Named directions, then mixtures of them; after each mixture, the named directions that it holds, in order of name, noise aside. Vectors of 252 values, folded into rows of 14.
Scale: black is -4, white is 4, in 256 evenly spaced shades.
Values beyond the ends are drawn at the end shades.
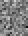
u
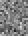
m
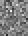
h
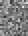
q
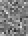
m, q.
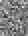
m, q.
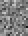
u.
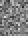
h, q.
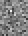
h.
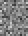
q, u.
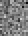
q.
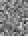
m.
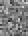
q.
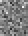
m, q.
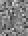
h, m, u.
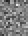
h, q, u.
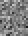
u.
